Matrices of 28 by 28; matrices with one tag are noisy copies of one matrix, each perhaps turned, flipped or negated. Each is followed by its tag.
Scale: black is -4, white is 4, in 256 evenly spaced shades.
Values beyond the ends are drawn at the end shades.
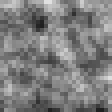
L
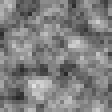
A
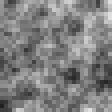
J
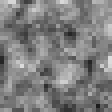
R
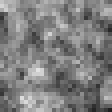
J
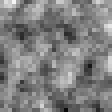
R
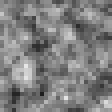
A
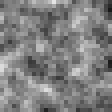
R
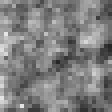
L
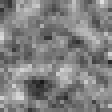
A
